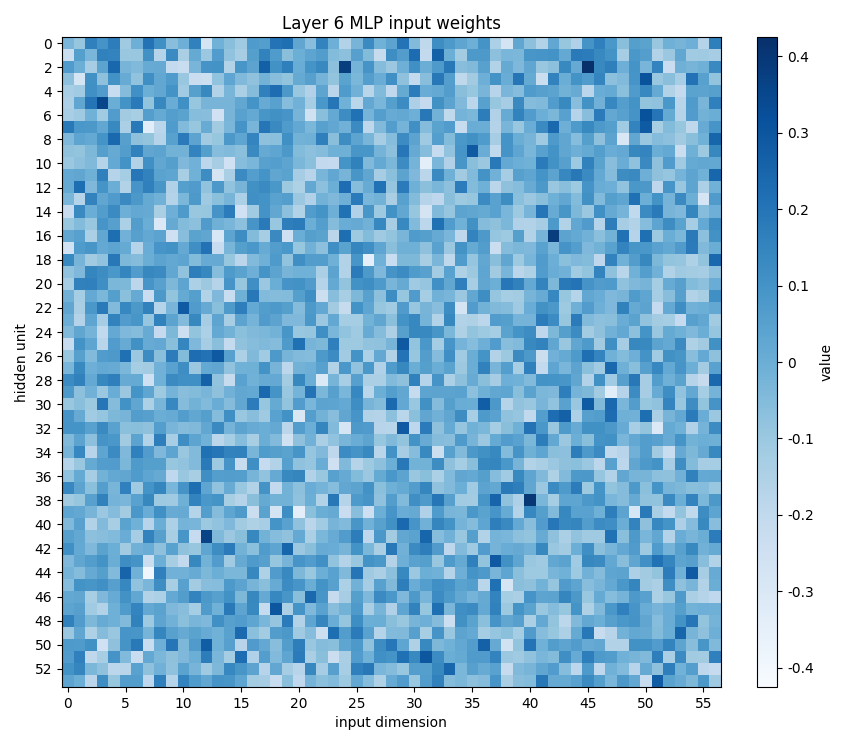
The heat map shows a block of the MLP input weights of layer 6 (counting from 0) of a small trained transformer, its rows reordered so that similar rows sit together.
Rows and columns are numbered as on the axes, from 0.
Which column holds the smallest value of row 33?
19
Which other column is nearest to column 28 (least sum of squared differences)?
36
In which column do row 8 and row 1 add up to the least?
48
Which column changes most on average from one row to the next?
56
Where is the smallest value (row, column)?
44, 7
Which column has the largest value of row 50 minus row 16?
9
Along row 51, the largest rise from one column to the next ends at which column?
15
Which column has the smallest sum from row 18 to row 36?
24
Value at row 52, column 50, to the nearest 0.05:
0
